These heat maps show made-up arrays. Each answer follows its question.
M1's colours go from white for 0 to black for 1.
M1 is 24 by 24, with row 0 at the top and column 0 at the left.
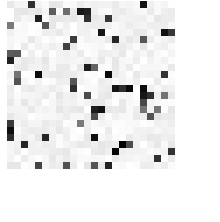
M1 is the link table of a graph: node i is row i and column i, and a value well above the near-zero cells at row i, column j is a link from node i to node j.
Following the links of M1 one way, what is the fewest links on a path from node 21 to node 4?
2
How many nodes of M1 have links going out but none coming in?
2
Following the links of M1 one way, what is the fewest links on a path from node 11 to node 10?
2
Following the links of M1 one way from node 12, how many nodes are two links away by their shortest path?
7
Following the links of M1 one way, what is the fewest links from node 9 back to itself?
2
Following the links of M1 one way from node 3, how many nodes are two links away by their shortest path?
3
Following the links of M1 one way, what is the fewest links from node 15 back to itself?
2
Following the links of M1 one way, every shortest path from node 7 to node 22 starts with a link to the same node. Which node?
node 1
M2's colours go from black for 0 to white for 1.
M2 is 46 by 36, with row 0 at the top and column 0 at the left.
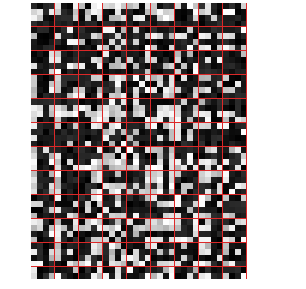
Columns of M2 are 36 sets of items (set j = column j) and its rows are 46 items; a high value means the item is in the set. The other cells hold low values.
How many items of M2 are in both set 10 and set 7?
6
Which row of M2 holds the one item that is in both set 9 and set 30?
2
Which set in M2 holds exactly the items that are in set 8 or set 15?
17
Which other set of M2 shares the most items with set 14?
11
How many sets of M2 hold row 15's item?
12
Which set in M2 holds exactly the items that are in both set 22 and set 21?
1
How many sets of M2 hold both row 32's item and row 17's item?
4
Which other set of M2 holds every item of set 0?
23
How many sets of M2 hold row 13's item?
9
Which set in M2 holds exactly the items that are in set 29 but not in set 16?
32
